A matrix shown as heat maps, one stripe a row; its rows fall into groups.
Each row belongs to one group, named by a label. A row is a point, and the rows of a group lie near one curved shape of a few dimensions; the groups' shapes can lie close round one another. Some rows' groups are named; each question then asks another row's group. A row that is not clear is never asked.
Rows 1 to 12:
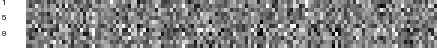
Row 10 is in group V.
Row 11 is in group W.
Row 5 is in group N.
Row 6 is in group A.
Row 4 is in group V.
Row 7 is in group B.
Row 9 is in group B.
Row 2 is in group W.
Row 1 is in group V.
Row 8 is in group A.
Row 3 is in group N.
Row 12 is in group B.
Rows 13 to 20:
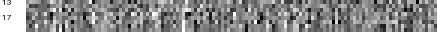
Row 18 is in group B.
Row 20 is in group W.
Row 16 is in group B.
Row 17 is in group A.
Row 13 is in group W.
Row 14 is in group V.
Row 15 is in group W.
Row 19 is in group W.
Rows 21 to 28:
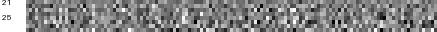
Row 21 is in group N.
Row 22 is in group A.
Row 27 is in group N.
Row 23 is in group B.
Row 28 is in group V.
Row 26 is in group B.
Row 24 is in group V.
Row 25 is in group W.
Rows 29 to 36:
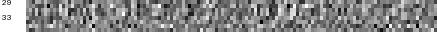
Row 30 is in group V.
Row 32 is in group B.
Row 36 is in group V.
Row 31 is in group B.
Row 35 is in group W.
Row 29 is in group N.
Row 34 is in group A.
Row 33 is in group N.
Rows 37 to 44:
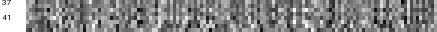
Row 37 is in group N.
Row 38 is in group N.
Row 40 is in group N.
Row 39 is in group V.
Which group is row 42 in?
V
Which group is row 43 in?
V
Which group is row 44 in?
A
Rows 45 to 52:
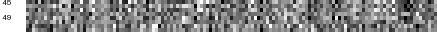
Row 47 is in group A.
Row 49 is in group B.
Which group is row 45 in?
A
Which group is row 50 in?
W
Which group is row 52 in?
A
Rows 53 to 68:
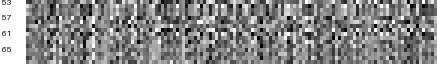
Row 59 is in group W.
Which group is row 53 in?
V
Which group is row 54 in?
N
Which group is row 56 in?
N
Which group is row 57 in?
V
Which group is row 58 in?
A
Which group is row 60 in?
V
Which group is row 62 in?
B
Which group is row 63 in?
V
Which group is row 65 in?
W
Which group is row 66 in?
B
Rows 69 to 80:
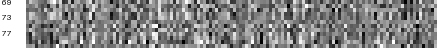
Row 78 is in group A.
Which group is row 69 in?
W
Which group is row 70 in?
V
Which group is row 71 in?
B
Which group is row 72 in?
W
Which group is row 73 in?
W
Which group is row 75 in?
A
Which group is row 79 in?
A
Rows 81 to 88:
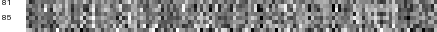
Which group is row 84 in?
V
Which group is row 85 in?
A
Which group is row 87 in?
A
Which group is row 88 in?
N
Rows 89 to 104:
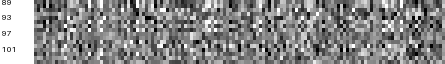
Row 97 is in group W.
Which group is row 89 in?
A
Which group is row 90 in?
A
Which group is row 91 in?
A
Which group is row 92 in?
W
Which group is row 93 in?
V
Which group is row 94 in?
A
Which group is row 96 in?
A
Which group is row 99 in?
B
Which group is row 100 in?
N
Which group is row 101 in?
B
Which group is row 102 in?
A
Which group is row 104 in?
V
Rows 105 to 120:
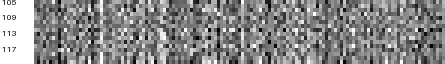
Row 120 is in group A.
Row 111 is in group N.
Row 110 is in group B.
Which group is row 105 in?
B
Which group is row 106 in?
A
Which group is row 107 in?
A
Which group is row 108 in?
V
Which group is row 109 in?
N
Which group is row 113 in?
A
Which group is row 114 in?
B
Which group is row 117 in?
W
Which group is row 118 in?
B
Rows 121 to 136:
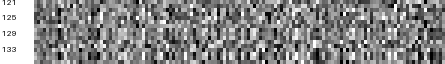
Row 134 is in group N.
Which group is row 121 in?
W
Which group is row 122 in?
W
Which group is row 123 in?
N
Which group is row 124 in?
B
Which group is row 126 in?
A
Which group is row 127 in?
W
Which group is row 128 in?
N
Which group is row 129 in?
N
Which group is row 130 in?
N
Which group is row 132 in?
V
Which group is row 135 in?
N
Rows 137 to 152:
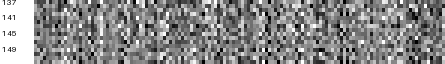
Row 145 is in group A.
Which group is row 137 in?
A
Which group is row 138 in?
N
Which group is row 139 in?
N
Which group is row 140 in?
B
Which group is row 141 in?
A
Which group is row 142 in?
A
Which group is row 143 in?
V
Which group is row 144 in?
B
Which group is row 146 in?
N
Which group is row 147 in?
A
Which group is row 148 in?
V
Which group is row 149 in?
B
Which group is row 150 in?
A
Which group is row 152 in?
B
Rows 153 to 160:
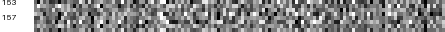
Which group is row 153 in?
A
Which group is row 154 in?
W
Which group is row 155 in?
B
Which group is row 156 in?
N
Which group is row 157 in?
A
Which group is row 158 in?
V
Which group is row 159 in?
W
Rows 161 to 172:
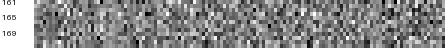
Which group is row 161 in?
W
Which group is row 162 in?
N
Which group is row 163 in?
W
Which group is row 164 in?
V
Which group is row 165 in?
V
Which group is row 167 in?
A
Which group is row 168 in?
V
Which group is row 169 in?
W
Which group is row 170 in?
N
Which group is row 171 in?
W
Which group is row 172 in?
W
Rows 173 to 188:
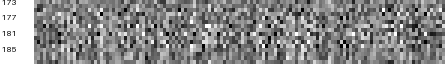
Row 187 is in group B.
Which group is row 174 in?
V
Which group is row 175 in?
V
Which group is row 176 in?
W
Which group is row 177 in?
B
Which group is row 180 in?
V
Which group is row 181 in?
N
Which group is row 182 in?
A
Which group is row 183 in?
A
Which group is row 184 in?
B
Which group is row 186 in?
B
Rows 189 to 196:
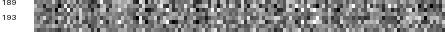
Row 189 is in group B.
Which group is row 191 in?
V
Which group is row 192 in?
N
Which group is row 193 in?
W
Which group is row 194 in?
V
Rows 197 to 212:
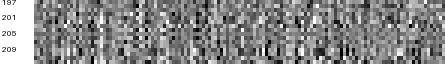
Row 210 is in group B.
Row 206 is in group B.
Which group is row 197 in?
N
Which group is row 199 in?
N
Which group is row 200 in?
B
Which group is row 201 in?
V
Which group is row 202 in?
V
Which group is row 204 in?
B
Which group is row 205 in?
N
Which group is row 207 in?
A
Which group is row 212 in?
V
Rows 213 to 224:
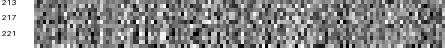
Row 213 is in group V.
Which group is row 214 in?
A
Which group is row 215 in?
B
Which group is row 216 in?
N
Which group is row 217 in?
N
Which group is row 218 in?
A
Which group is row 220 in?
B
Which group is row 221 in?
B
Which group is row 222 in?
A
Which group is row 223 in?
B
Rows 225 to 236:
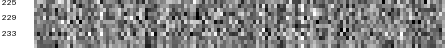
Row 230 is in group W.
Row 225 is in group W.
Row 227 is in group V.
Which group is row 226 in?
B
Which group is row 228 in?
V
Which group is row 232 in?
B
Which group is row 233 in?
A
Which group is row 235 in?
V
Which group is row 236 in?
V
